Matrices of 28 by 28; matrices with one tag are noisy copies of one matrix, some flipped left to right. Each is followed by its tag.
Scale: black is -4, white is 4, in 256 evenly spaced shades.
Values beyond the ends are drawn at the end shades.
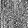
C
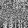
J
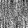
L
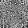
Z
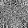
Z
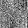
C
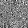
Z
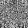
Z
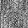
C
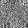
Z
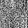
C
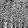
J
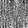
L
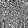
Z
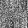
C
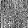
C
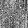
C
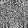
Z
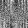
L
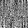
L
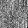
C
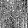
C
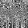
J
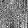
C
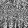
J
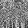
J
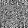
Z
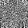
Z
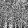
J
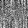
L
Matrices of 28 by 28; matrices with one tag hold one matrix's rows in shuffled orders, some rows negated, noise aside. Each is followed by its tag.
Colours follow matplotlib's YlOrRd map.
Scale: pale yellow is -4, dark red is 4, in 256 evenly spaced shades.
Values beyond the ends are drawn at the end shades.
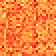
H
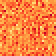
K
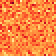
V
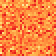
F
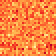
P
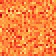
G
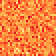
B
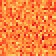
K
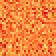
K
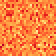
H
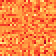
P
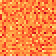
K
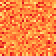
F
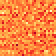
P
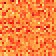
V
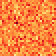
B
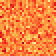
F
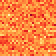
P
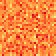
H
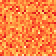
K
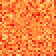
V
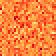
B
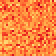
V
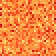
V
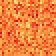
B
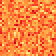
B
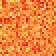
V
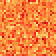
H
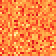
B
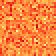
H
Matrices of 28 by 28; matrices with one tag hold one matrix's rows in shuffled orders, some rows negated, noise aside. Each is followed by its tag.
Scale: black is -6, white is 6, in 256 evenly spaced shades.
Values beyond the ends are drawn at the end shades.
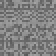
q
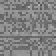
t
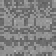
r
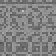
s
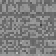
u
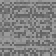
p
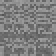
r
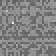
u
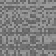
u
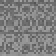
q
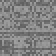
p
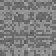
r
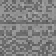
s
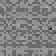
s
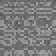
r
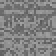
r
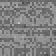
p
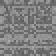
r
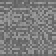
t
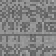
u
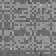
p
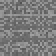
t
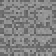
r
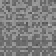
s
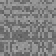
t
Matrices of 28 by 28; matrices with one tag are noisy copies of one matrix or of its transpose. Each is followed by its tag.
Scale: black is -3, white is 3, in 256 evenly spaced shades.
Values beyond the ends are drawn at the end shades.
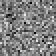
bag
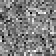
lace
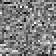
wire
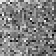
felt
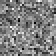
lace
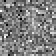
lace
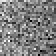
felt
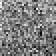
felt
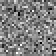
bag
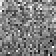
felt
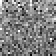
felt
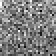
felt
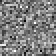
wire
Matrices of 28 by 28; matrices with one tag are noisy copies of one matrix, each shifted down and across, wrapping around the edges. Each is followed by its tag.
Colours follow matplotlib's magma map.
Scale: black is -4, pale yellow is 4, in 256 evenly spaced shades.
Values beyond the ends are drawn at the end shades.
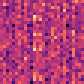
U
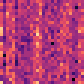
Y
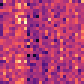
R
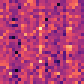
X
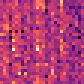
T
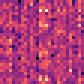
U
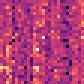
X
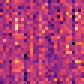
T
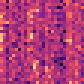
X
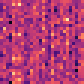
U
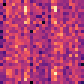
X
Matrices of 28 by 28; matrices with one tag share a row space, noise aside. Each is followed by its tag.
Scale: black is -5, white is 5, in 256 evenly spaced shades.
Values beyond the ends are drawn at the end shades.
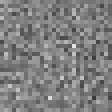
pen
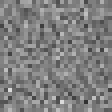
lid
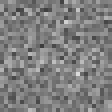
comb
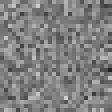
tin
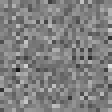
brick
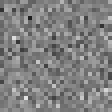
brick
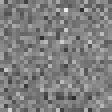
lid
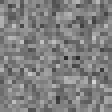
comb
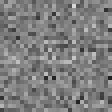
pen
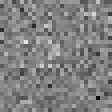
brick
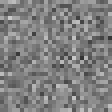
pen
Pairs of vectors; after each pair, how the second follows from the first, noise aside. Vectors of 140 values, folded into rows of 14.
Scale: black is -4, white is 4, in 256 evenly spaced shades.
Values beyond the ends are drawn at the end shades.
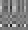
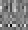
copied.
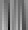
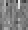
reversed, negated, partly zeroed.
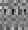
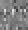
negated, partly zeroed.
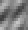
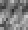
wrapped around.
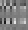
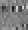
reversed, negated, partly zeroed.
